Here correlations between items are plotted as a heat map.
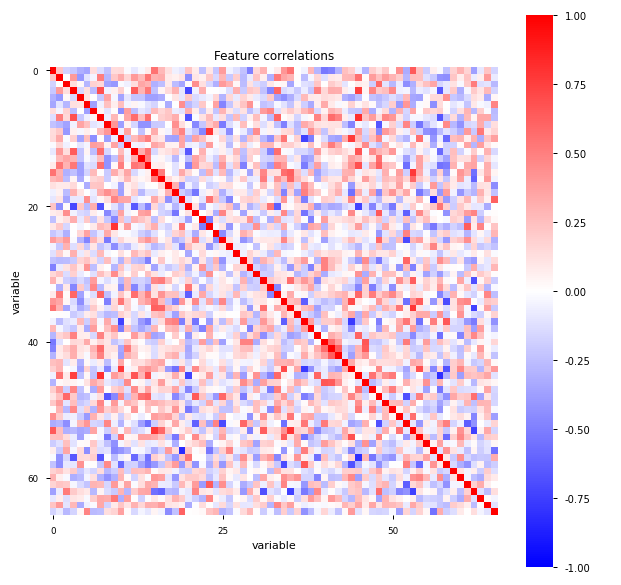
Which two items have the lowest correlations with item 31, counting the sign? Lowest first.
62, 39
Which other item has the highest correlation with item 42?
41
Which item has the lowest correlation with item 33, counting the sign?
20
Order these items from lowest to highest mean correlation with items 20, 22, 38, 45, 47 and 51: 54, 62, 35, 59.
62, 54, 59, 35
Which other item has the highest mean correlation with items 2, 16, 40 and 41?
46
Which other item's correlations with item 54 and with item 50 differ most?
18
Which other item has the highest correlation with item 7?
45
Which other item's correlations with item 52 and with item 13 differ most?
48
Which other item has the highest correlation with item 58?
37
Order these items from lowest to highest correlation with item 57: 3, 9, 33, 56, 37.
3, 33, 9, 56, 37
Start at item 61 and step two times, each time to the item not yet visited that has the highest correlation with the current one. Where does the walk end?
9
